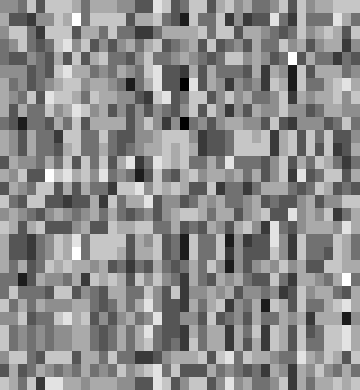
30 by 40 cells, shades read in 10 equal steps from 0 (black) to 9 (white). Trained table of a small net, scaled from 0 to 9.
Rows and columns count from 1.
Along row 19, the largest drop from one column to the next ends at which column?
26
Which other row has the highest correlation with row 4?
25
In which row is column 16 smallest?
14
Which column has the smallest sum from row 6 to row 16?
33
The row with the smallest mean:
10
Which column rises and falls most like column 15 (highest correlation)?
36
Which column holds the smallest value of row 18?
30
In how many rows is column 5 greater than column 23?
15
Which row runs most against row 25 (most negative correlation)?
16
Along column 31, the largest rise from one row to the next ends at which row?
18
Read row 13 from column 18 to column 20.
8 7 6
